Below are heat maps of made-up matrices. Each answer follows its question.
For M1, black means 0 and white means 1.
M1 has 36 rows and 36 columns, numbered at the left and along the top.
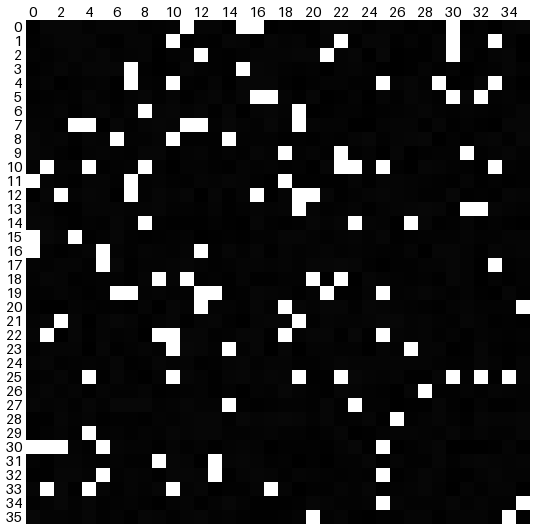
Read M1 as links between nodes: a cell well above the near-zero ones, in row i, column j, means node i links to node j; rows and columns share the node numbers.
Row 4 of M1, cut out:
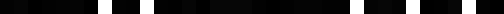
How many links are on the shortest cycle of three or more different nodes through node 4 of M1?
3
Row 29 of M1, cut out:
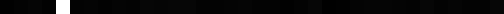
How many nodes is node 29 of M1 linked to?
1
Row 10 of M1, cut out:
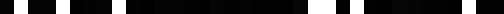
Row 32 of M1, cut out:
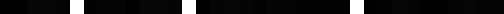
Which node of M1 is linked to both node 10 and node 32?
node 25
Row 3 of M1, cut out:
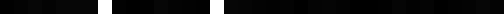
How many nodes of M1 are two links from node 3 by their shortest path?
5
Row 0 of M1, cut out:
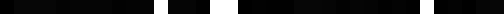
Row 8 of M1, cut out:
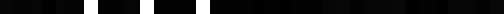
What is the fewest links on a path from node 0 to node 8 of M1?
4
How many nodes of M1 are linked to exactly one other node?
3
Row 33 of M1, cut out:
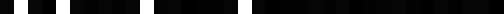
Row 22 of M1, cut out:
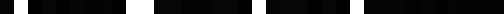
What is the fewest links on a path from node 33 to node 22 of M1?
2
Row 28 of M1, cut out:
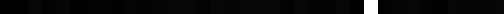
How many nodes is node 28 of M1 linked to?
1
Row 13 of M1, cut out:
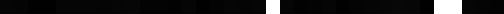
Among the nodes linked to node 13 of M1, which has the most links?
node 19
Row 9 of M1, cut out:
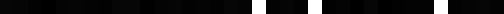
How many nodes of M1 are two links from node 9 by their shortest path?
6
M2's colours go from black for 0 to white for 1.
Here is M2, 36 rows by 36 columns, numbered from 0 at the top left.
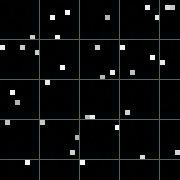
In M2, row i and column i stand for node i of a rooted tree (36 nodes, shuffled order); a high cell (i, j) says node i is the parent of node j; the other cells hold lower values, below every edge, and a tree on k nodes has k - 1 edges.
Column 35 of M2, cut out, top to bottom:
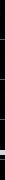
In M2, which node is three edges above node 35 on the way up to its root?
7
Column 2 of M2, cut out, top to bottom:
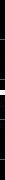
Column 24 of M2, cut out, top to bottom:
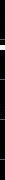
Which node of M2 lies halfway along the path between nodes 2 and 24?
32
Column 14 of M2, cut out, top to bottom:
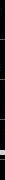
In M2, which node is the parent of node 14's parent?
11
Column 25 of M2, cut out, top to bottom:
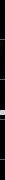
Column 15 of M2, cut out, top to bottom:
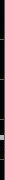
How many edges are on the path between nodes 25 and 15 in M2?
9
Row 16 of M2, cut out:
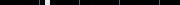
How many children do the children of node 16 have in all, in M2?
4
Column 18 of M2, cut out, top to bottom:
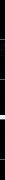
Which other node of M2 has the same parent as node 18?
17
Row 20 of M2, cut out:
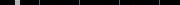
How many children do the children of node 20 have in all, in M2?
3
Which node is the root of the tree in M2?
27
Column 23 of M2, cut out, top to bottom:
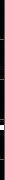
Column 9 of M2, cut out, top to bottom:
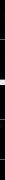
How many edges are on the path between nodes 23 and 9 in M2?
7
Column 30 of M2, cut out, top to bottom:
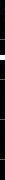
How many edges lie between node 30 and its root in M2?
7
